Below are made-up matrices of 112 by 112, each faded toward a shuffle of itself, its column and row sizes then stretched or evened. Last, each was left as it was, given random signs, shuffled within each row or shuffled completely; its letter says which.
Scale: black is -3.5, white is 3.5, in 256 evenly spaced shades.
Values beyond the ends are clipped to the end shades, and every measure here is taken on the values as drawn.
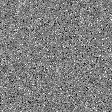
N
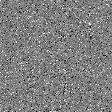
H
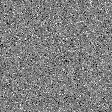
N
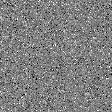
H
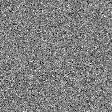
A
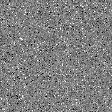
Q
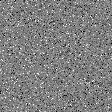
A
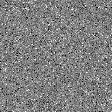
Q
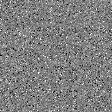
H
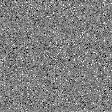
H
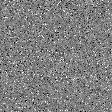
A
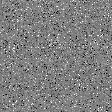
H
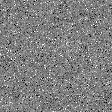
A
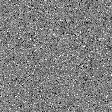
A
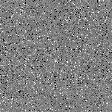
Q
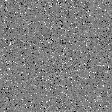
H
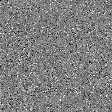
H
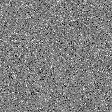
A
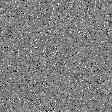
A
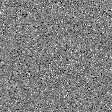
N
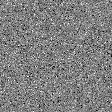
A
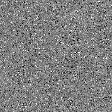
Q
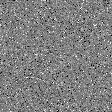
N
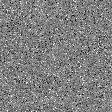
N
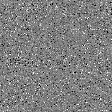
Q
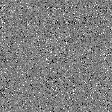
Q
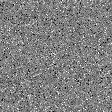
N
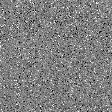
H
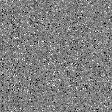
Q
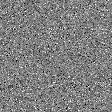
A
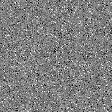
Q
